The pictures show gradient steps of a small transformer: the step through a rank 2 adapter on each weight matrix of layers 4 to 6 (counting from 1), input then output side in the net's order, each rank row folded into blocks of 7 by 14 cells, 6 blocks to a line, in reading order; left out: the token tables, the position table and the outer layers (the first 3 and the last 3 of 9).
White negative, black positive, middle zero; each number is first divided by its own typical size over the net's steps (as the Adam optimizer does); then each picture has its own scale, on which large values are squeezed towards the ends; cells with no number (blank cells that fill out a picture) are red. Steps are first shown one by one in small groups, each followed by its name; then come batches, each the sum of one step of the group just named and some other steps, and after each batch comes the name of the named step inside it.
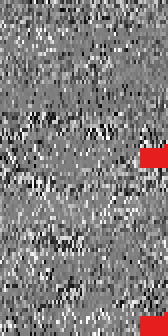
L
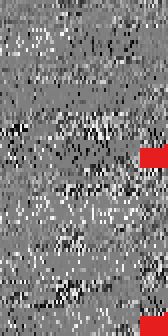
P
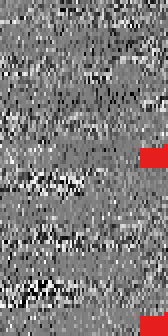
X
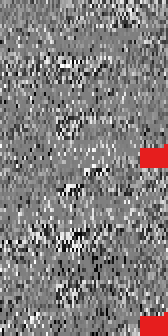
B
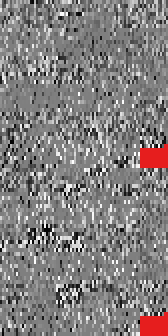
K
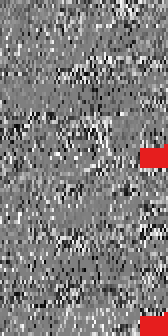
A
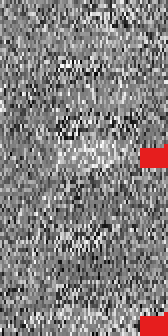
B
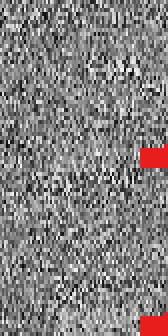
K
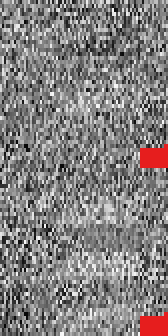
K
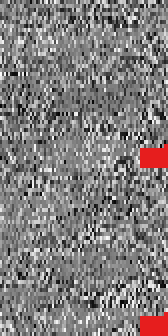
L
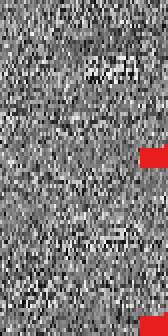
X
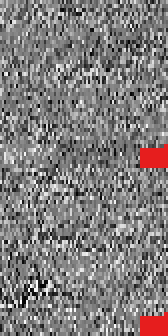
X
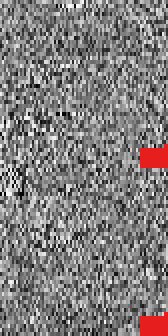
B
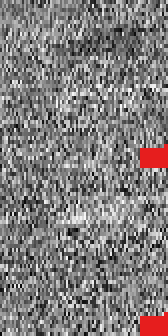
A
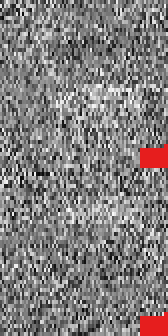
P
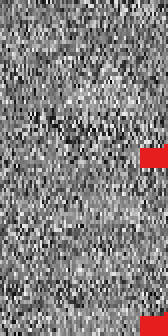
L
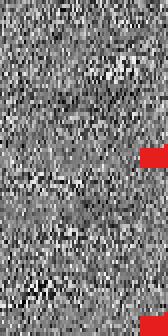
X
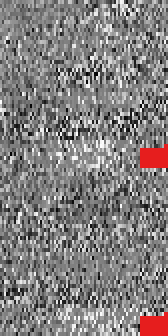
A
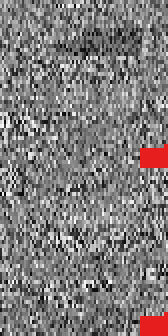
B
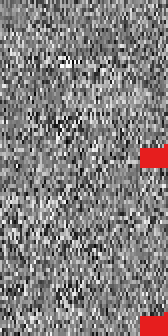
B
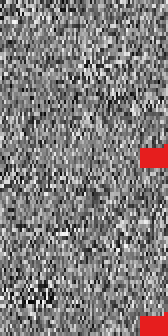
X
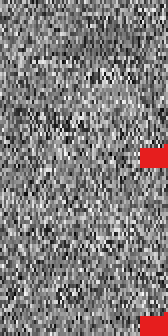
K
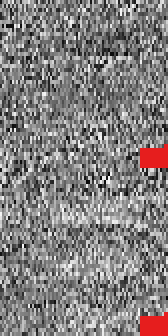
A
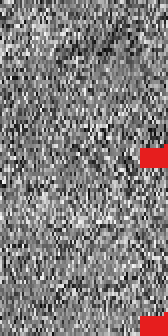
P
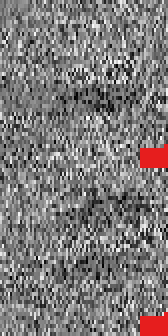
A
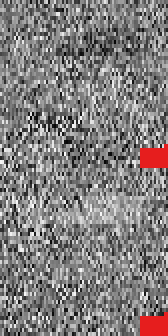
L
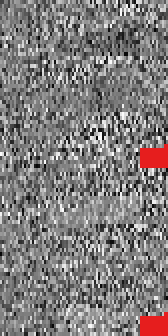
A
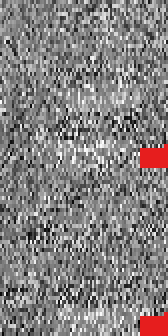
K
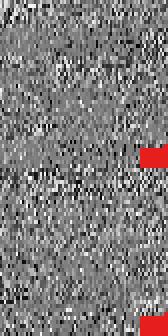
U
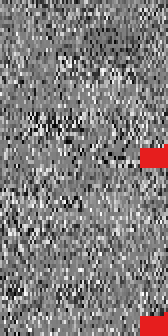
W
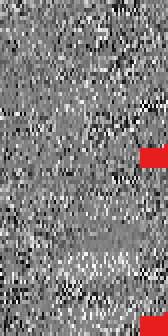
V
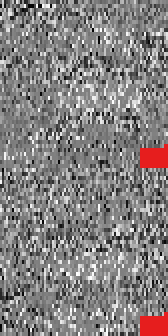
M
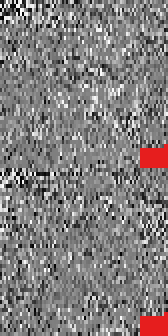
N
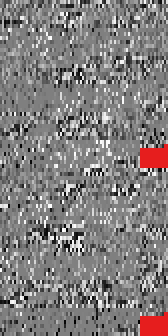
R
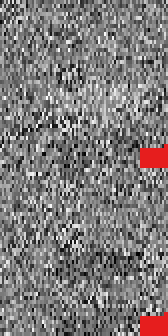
R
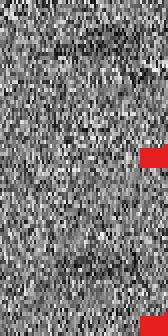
W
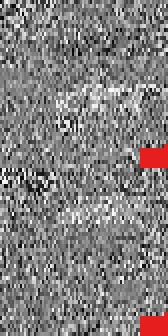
N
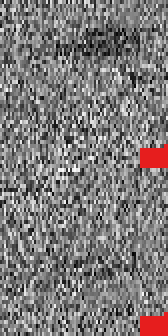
W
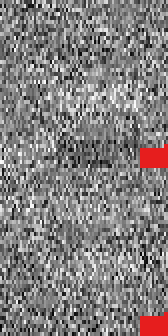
M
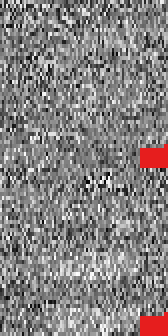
M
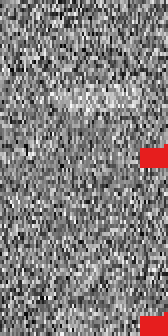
M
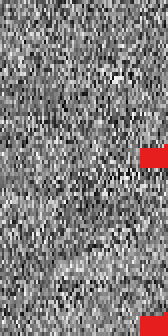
W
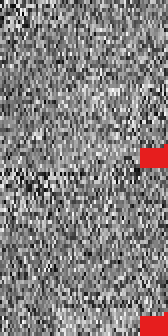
N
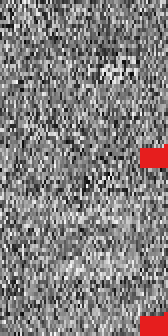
W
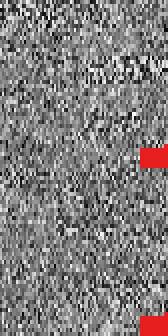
N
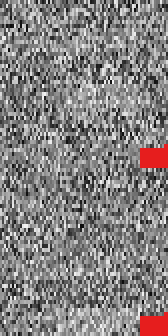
W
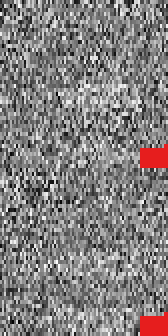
N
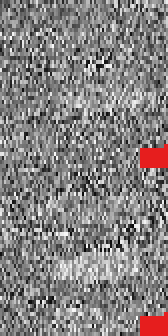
M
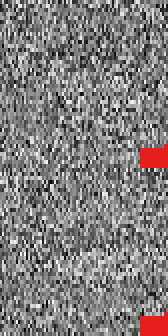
M
